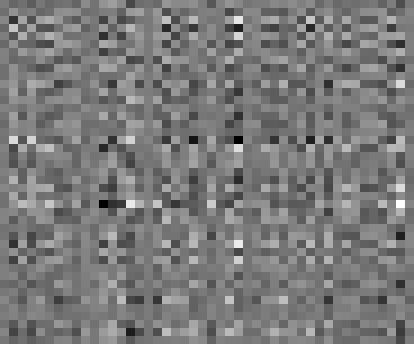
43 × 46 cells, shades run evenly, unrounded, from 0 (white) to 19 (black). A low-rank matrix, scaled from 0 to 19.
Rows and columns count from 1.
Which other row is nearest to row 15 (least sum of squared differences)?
12
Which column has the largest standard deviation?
27
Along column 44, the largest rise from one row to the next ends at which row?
4
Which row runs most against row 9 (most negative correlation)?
24
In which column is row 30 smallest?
13
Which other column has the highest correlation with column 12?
20
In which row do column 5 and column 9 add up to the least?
26
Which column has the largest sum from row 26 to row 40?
15
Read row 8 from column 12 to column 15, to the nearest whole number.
8 9 7 14
